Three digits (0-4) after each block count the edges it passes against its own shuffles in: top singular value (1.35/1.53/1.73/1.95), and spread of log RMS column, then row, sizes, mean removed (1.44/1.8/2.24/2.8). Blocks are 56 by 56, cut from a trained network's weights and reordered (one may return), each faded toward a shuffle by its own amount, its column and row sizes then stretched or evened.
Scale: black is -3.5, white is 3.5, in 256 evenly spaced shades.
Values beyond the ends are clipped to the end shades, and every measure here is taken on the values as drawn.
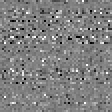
2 1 4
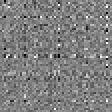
3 2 3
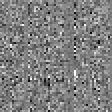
0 4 1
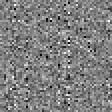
1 3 0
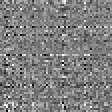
0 3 4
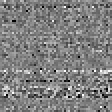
1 2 4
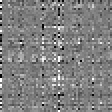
3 4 2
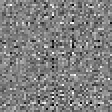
4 3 3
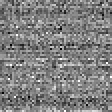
3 2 2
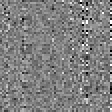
4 3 0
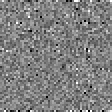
3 0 1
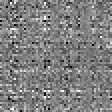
2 4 2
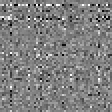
3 3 3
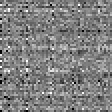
3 3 2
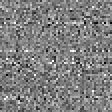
3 0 3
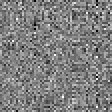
4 2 0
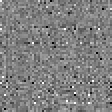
2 0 2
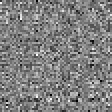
4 2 1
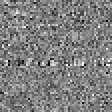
3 0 2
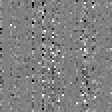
2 4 0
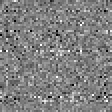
1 1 3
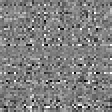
4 2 4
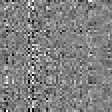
4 4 1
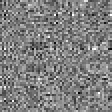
4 0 2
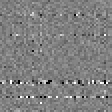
4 0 2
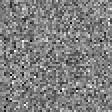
0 1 0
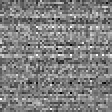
4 2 2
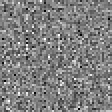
0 3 1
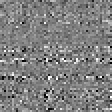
3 2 4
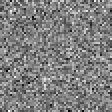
0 0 2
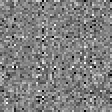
3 3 2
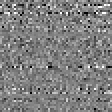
1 2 4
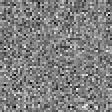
3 2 1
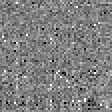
2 0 2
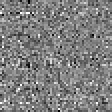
2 2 2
